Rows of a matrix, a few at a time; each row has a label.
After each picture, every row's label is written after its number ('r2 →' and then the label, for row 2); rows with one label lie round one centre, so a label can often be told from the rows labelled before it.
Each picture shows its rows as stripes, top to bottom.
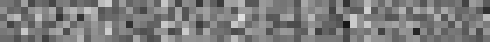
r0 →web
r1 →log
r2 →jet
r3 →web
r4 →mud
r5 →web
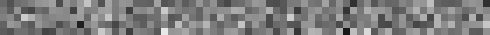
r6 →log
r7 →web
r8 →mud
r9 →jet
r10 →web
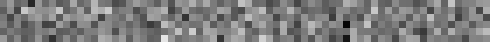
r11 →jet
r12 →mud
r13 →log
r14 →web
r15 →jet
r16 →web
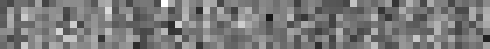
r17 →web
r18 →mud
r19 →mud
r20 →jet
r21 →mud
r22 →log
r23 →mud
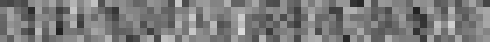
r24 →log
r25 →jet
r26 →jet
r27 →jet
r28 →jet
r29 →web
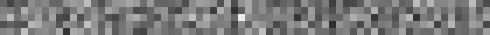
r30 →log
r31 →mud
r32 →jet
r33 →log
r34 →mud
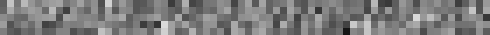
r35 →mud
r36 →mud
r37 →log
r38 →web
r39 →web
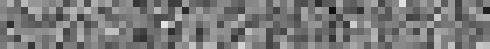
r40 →mud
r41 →log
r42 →jet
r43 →web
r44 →mud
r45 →mud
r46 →jet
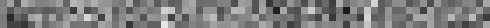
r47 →mud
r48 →web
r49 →log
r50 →web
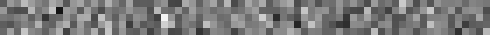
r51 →mud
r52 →log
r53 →web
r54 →web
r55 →mud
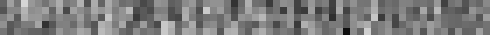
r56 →mud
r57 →mud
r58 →mud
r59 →web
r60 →web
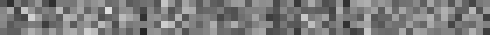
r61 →web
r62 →mud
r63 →log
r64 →web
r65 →log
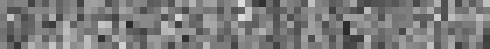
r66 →jet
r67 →log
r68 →jet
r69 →web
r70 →web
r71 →log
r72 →log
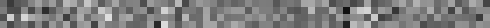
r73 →log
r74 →web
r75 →mud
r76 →web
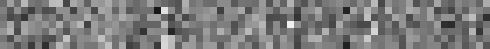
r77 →mud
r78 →web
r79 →log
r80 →mud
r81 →mud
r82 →web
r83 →web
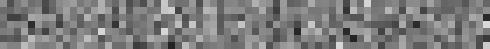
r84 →web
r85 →web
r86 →log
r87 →jet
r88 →web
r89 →log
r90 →mud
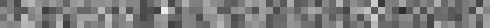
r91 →mud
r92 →web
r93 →mud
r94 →mud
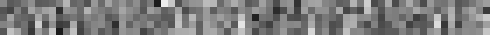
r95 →web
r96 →log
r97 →jet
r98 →jet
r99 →jet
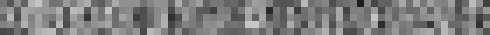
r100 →log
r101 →mud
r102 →mud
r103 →mud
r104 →log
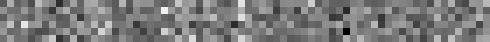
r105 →jet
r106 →web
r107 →jet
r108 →mud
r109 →web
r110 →jet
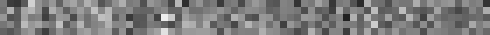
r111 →log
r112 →mud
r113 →web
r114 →mud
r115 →web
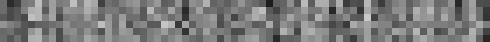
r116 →log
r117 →log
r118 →log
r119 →web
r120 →log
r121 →log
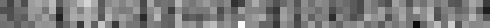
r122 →log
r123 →log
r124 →log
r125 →jet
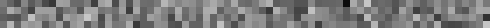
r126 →web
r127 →jet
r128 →log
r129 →mud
